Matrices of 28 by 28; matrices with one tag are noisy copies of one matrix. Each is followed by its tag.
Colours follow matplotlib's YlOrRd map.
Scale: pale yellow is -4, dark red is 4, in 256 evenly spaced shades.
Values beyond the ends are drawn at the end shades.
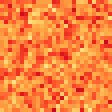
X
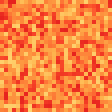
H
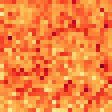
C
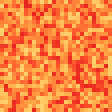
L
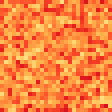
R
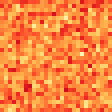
R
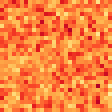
H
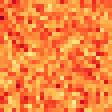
H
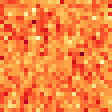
H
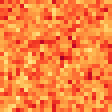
X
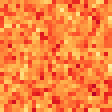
L
